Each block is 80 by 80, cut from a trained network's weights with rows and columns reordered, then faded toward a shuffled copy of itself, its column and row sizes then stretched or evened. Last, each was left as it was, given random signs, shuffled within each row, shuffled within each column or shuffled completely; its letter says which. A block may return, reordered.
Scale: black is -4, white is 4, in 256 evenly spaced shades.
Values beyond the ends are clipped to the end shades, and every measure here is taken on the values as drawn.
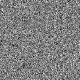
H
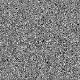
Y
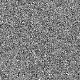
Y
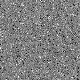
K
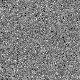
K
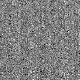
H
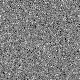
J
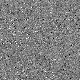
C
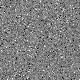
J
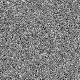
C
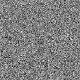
H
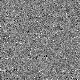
Y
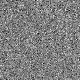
C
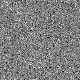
C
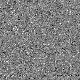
C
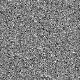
K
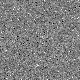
J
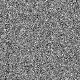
K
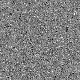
C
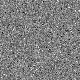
J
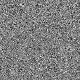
C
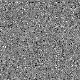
Y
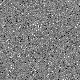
J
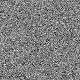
C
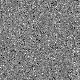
K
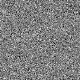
Y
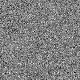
C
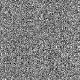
H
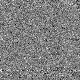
C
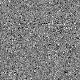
Y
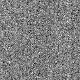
K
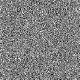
H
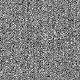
H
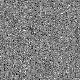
K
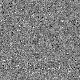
C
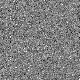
K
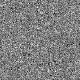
Y
